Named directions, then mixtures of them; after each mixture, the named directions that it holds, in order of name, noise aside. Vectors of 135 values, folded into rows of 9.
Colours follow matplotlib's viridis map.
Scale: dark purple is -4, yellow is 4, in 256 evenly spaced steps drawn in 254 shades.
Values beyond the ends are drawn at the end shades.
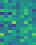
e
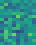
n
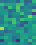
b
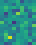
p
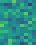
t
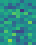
n, t.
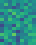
e, n.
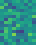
n.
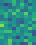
t.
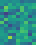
e, n, p.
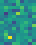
p.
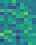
e, n, t.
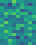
n, t.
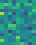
e, t.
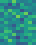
e, n, t.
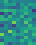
e.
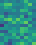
e, t.
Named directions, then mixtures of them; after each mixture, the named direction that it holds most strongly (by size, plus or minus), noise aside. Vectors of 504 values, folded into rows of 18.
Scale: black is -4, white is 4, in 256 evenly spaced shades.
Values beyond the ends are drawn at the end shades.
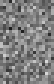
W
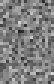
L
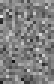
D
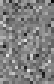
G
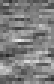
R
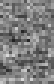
R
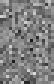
D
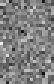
W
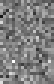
D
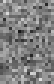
L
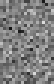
L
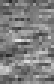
R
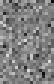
G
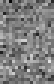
G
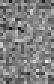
W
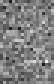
W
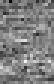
R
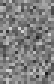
W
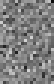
G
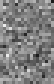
G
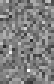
D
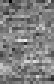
R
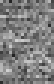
R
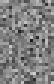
L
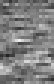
R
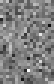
D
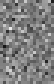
W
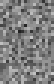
L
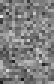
D
